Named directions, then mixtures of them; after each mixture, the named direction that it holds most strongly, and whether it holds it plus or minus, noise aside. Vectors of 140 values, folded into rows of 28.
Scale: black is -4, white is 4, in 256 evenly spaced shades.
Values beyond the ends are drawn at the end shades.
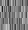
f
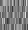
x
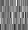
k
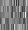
x, plus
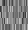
x, minus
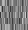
f, plus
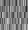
x, minus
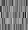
x, minus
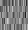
x, minus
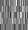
k, plus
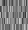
x, minus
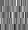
k, plus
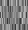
f, plus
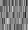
x, minus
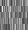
f, minus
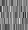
f, minus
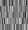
x, minus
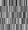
x, minus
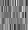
f, plus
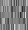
x, plus
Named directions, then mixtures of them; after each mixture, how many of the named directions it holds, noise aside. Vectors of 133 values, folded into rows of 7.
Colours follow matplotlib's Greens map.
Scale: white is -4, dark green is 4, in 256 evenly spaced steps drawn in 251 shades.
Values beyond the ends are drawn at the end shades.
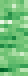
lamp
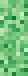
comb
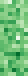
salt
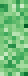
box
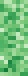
four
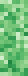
four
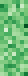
one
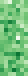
one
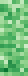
four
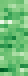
one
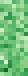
four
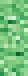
three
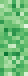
two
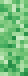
four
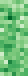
four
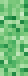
one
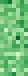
one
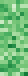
two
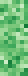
three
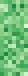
one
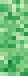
four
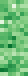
two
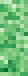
four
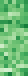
three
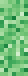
one
